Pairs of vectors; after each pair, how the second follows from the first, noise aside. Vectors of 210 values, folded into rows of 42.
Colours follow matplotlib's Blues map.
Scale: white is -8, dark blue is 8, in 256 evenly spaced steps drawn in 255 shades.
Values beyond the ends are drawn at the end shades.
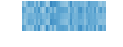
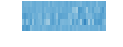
reversed, negated, partly zeroed.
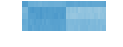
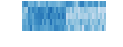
scaled up.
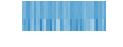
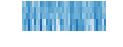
scaled up.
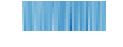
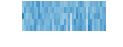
sign-scrambled.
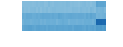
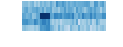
wrapped around, scaled up.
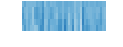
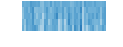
negated.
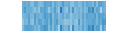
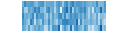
negated, scaled up.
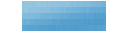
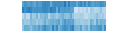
wrapped around, scaled up.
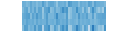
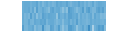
negated, shrunk.
